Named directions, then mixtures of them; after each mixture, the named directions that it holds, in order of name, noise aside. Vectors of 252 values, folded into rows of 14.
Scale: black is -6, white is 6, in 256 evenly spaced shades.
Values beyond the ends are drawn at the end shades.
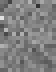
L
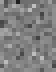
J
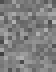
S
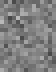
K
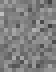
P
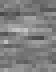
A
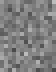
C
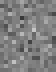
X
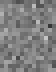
J, K, P.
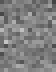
A, C, S.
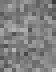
A, C.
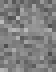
A, K.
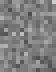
C, L.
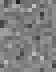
J.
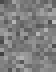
S.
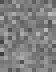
S.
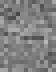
A, C, K.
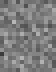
J, S, X.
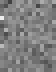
L.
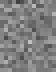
J, L, X.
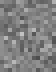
C, X.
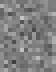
X.
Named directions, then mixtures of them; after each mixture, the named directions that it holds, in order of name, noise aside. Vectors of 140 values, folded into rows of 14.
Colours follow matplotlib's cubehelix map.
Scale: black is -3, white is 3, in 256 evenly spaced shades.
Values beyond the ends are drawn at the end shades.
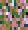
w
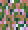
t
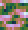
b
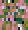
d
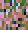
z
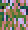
d, t, z.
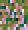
t, w.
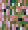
d, z.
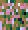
b, d, z.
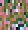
t, z.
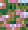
b.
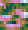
b.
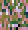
t, w, z.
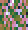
t, w.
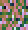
t, w.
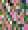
d, w, z.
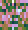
b, w, z.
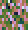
d, w.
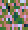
b, d, w.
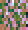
t, w.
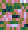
b, w.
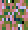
d.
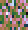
w.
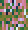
t, z.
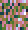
b, d, z.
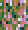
b, w, z.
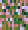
d, w, z.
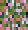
t, w.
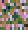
b, d, w.
